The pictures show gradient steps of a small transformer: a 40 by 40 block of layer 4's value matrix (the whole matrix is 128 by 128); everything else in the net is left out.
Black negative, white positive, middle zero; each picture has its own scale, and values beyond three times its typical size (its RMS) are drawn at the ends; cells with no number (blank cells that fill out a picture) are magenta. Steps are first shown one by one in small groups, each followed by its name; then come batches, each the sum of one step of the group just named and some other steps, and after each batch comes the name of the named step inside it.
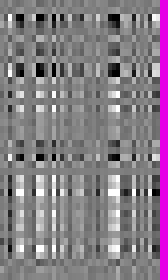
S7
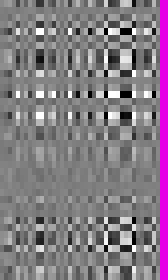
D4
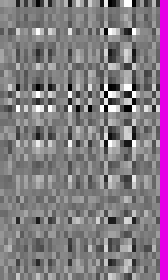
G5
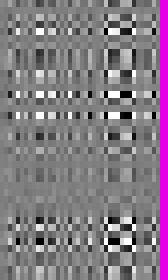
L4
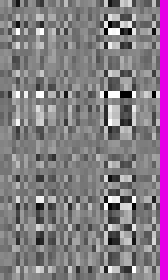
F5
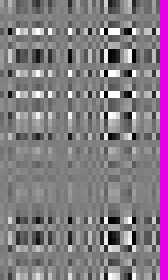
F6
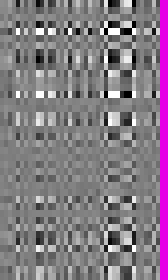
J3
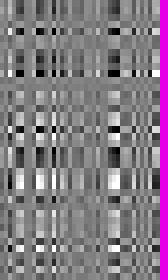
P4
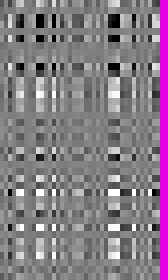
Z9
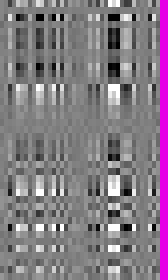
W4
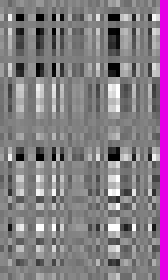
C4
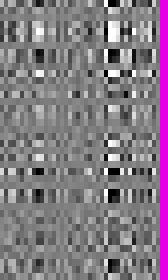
D4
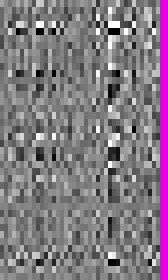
P4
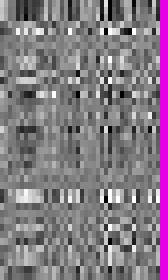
D4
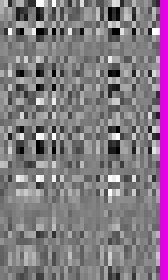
P4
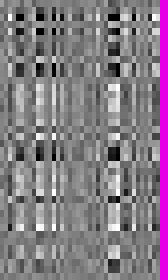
C4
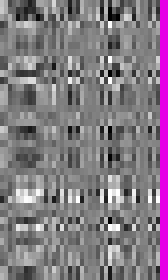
W4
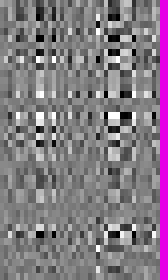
D4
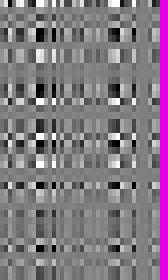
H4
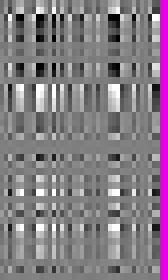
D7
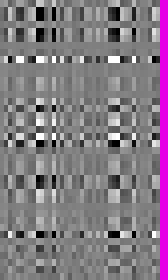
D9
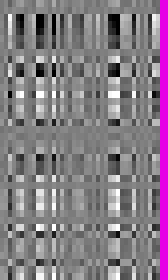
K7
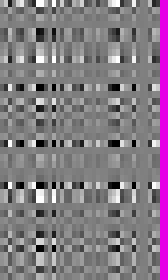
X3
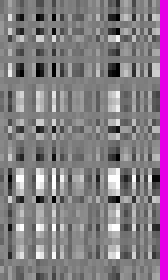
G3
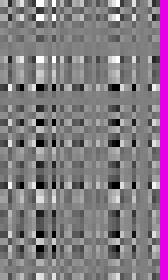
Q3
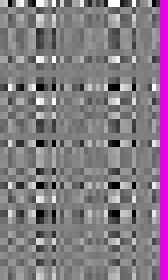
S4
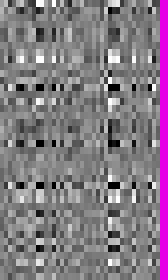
X3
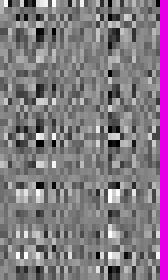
H4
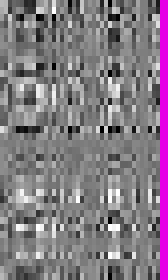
D7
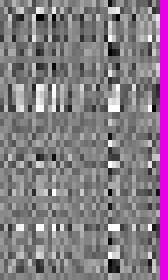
D7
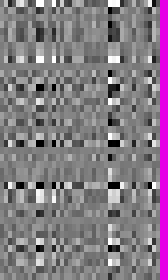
X3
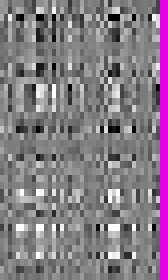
D7
